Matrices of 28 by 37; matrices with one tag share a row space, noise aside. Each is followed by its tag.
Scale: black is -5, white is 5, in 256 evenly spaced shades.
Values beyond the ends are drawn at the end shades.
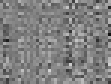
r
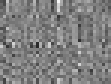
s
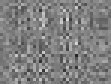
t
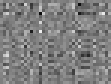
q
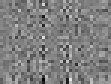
t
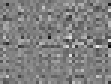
r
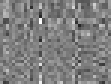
q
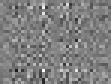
t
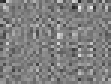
s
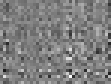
r
